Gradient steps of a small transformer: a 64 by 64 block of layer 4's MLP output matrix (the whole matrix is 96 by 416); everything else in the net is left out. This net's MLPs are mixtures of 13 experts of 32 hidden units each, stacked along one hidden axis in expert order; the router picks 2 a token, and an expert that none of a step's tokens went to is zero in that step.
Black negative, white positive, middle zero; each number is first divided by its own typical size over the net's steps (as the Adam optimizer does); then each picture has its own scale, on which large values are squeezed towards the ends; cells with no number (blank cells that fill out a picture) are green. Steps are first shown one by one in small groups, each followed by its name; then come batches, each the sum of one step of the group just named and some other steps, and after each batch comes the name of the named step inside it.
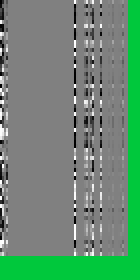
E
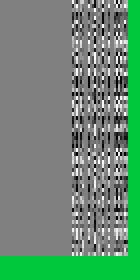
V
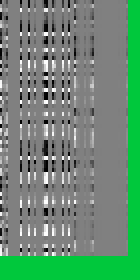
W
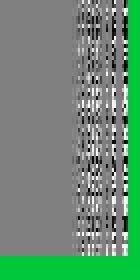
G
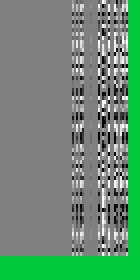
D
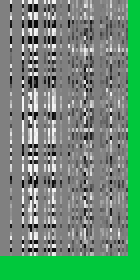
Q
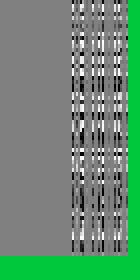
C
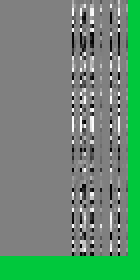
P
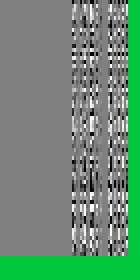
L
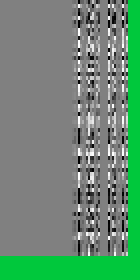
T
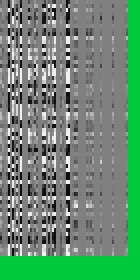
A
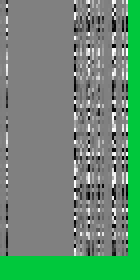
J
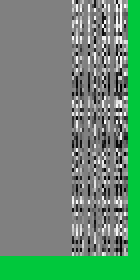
V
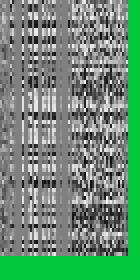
Q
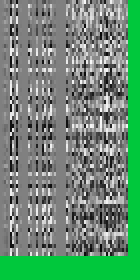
J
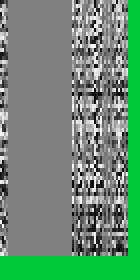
V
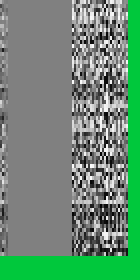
J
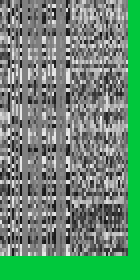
A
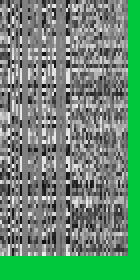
A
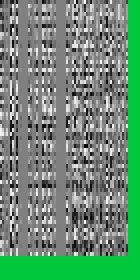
E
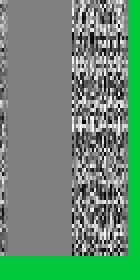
P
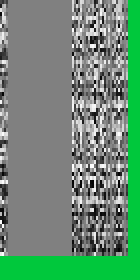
J
